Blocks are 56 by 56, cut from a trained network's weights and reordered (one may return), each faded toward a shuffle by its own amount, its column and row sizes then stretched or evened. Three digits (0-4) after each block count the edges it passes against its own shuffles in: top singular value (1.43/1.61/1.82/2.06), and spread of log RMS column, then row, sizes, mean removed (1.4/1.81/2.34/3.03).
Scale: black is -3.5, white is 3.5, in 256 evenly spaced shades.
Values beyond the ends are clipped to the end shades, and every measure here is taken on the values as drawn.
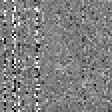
3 3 0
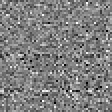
2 0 1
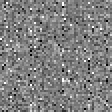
1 2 0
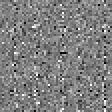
1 3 1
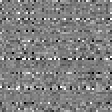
4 1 4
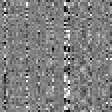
4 4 0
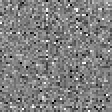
0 1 1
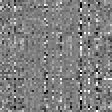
2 4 2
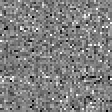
0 1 1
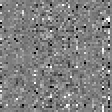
1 3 1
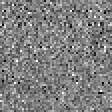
1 0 1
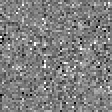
0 2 1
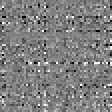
2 2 3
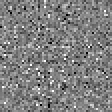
0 1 0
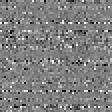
0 0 4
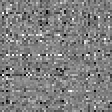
1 2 3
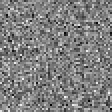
1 0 0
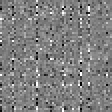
3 3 2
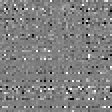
0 2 4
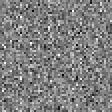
1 2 0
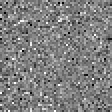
0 1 0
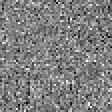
0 1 0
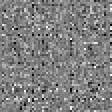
1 3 2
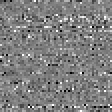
0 0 4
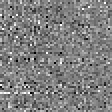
1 2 2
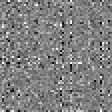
3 3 2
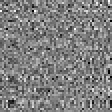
4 1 2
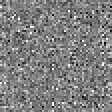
1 1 1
